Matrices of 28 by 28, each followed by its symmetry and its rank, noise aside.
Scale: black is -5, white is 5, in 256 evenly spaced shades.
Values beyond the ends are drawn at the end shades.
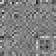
symmetric, rank four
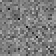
symmetric, rank six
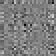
no symmetry, rank three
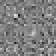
symmetric, rank four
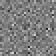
symmetric, rank six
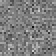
no symmetry, rank six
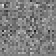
no symmetry, rank six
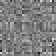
antisymmetric, rank four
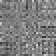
no symmetry, rank four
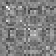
symmetric, rank three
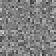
antisymmetric, rank six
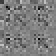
symmetric, rank three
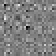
symmetric, rank three
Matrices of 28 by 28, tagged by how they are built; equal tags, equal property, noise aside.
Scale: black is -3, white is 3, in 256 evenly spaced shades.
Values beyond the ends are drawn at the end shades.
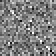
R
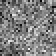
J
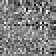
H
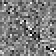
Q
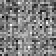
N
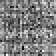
N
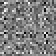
H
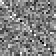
R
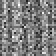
N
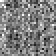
N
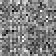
N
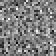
H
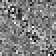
Q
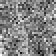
J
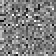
H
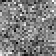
J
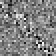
Q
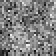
J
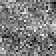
J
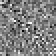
Q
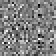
H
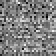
N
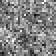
J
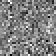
H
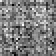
N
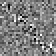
Q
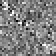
Q
